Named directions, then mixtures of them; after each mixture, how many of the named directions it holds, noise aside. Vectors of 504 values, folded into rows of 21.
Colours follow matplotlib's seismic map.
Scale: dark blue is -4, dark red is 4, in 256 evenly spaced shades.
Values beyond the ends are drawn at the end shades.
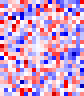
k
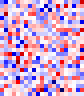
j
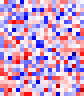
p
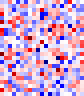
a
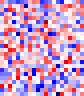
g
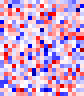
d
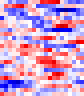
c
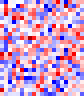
four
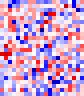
four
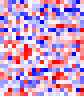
four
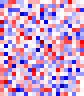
two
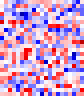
four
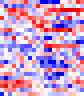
one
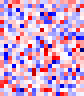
one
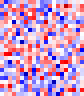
two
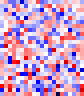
two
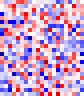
two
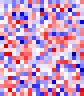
four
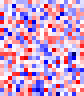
four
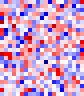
three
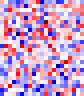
one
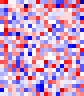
three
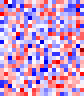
three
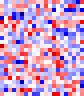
two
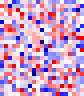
one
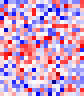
four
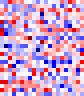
four
